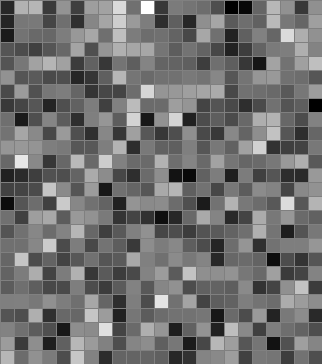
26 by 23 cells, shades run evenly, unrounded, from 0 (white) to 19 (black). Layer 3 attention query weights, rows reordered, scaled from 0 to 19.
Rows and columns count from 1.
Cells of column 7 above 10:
13
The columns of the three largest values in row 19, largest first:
20, 16, 22
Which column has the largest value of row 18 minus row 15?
5
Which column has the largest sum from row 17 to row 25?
9
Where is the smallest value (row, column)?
1, 11
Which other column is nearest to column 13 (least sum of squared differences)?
10
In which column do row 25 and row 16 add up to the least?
6
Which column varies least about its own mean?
18
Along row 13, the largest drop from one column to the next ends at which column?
23
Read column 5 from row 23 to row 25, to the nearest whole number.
11 17 12
